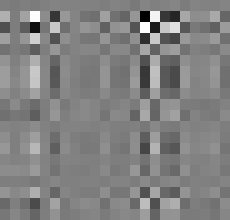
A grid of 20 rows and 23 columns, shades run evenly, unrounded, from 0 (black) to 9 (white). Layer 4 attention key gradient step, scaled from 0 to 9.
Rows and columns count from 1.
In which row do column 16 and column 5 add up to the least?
3
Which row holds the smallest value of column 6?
2
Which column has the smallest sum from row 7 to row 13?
15
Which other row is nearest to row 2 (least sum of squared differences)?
4
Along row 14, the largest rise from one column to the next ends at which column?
16
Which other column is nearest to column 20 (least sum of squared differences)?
5
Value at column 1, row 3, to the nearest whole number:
3
